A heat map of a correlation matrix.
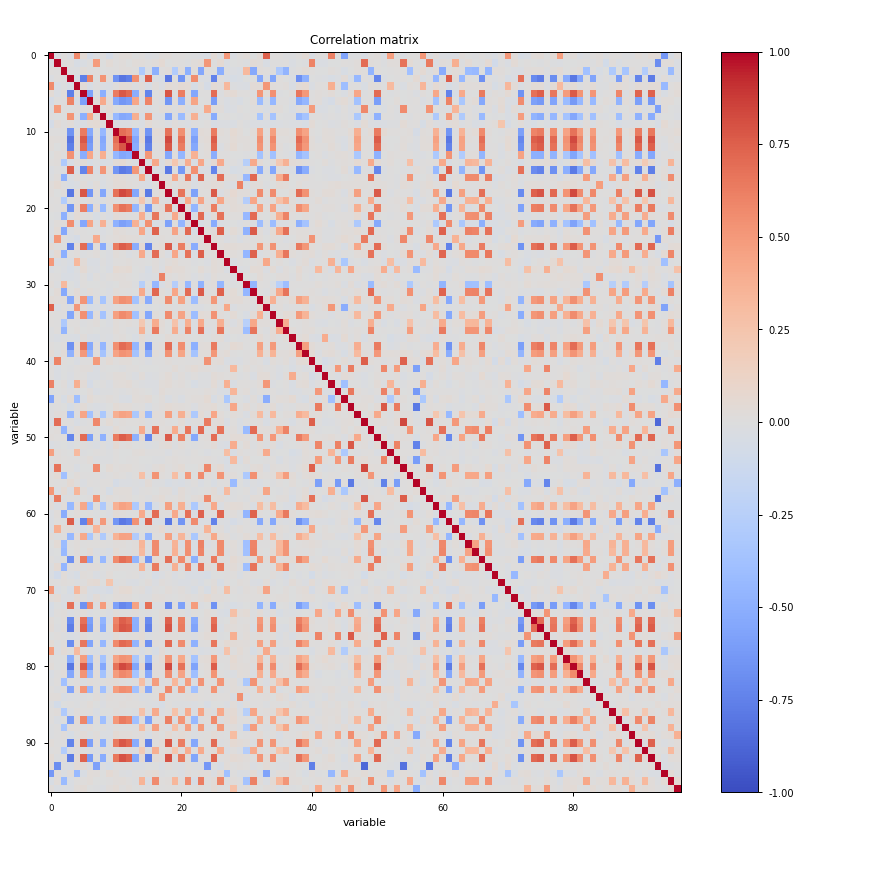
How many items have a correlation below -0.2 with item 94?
9
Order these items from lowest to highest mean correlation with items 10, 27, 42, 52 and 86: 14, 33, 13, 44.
13, 44, 14, 33
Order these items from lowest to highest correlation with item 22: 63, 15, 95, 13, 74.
74, 63, 95, 13, 15
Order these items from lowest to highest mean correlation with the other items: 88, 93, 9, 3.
3, 93, 9, 88
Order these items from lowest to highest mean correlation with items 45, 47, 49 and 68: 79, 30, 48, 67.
30, 48, 79, 67
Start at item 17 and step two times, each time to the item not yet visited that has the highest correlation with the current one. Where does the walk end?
84
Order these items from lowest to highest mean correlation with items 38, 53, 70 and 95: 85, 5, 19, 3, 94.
3, 94, 85, 19, 5
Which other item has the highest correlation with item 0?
33
